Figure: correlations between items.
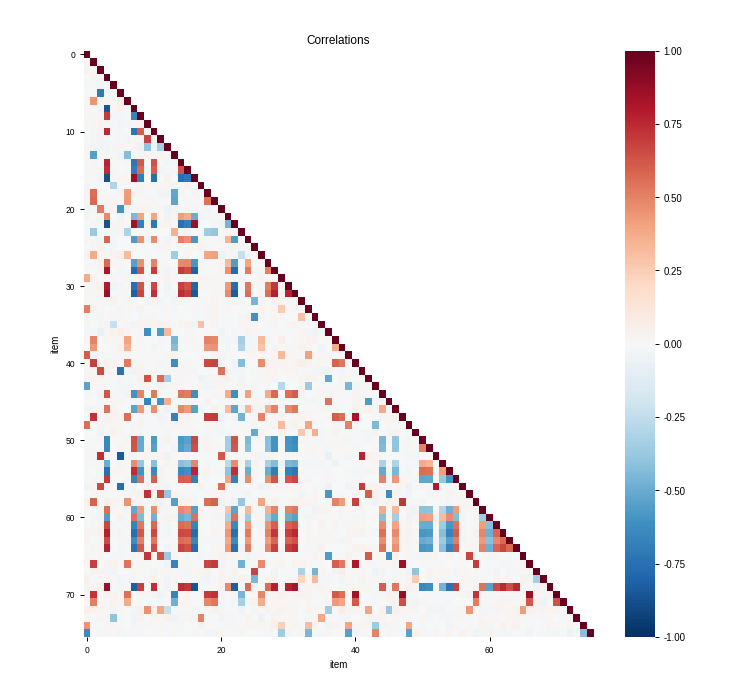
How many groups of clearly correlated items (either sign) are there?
7
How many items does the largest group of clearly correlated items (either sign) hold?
28
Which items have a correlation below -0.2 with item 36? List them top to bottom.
9, 11, 42, 57, 65, 72
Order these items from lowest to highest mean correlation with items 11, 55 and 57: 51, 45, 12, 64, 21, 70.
45, 12, 51, 70, 21, 64
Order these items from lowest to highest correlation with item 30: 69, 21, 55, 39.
39, 21, 55, 69
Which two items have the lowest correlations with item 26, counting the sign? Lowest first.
13, 23
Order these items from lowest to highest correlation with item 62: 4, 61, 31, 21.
4, 21, 61, 31
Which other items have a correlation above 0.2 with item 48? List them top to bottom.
0, 29, 33, 39, 74
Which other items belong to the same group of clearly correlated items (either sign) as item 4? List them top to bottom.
17, 35, 73
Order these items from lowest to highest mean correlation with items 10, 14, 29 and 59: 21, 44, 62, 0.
0, 21, 44, 62
